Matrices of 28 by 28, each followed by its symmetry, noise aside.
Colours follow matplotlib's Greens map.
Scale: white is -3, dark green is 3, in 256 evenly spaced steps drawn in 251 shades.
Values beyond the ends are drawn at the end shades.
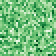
no symmetry.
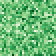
mirrored top to bottom.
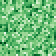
symmetric.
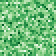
symmetric across the other diagonal.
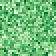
no symmetry.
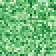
no symmetry.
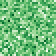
symmetric across the other diagonal.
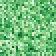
symmetric across the other diagonal.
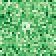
mirrored left to right.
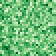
symmetric across the other diagonal.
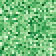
mirrored top to bottom.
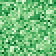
symmetric.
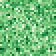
same after a half turn.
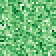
same after a half turn.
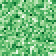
no symmetry.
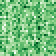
mirrored top to bottom.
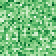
no symmetry.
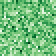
symmetric across the other diagonal.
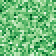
same after a half turn.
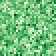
symmetric.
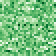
mirrored left to right.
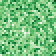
symmetric across the other diagonal.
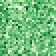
antisymmetric.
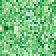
mirrored top to bottom.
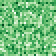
mirrored left to right.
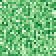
same after a half turn.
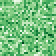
same after a half turn.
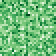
mirrored top to bottom.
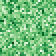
same after a half turn.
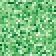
same after a half turn.
